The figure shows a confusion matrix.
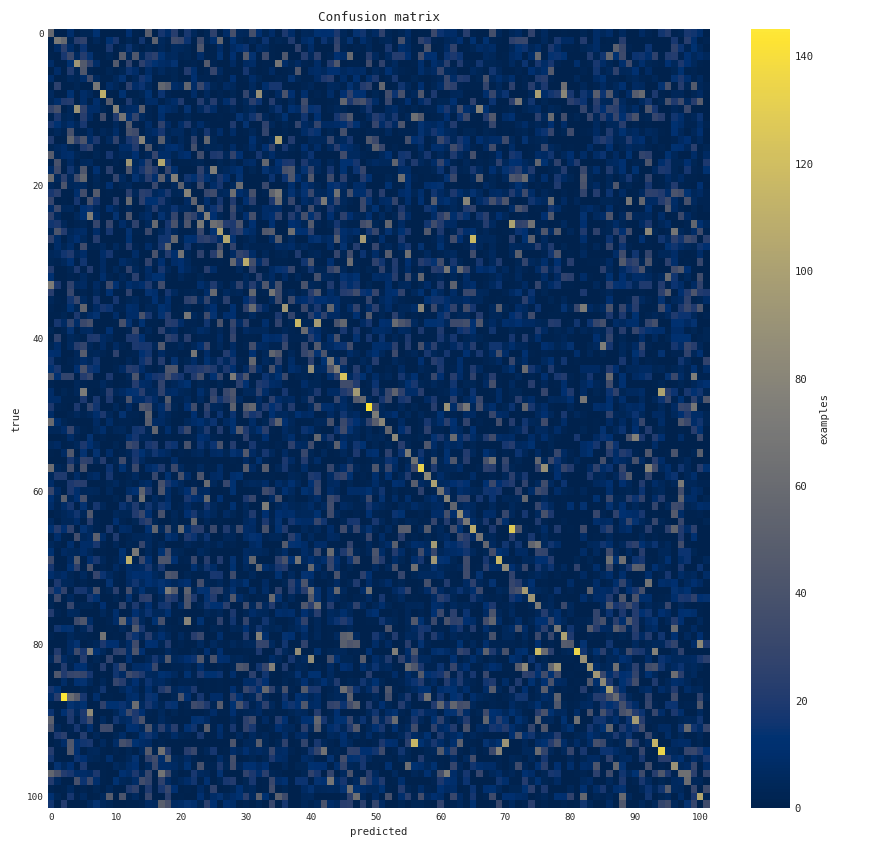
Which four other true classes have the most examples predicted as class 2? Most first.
87, 1, 61, 20
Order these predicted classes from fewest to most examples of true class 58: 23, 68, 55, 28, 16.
68, 28, 55, 16, 23
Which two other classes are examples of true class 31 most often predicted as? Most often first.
61, 63
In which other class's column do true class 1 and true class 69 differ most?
12
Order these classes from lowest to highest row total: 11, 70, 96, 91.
96, 70, 11, 91
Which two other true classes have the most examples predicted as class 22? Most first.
42, 64
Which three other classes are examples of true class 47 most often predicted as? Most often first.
94, 5, 53
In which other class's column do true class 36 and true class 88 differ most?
57
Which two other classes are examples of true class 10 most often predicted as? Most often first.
4, 66
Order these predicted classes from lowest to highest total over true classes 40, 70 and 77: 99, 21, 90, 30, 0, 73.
99, 0, 30, 73, 90, 21
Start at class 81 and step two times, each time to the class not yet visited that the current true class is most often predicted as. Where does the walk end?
41
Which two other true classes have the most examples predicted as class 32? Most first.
8, 79
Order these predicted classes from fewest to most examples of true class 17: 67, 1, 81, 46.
67, 46, 81, 1
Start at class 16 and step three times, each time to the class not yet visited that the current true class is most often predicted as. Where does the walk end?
50
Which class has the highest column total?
86
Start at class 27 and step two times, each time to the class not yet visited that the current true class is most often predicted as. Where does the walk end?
71
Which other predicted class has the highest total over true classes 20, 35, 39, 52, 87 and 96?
2
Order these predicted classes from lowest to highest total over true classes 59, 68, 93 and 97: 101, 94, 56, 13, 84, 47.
47, 101, 94, 84, 13, 56
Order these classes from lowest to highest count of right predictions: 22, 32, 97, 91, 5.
32, 91, 5, 22, 97
